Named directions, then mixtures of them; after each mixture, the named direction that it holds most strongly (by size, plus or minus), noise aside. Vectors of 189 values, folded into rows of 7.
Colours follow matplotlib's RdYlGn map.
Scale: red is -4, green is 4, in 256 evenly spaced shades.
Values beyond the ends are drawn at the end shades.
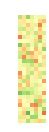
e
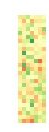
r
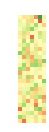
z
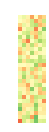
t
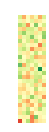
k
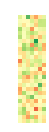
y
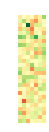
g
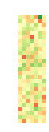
z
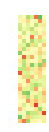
z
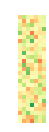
r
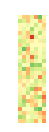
z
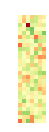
g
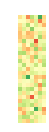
y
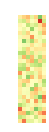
z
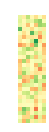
y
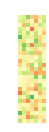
y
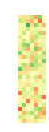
z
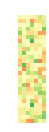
r
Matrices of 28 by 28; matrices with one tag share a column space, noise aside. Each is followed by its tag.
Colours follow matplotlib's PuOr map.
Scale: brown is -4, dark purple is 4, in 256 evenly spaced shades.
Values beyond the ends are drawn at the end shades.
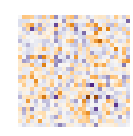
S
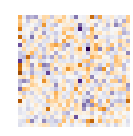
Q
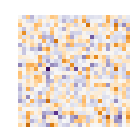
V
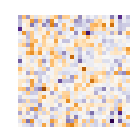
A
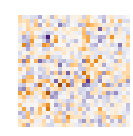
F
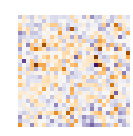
V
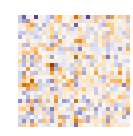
Q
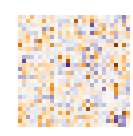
V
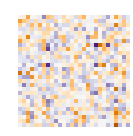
V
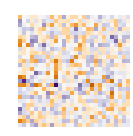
F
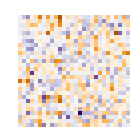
A
